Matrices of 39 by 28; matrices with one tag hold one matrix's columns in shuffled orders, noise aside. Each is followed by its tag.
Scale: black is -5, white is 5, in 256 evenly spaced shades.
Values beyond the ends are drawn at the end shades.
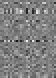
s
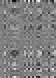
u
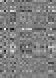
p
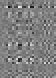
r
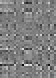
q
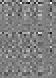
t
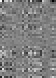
u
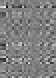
r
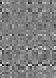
q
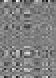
u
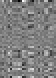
u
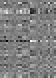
s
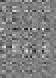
p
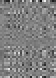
u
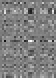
s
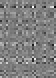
r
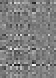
q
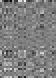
u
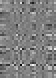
q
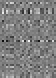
s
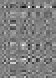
r
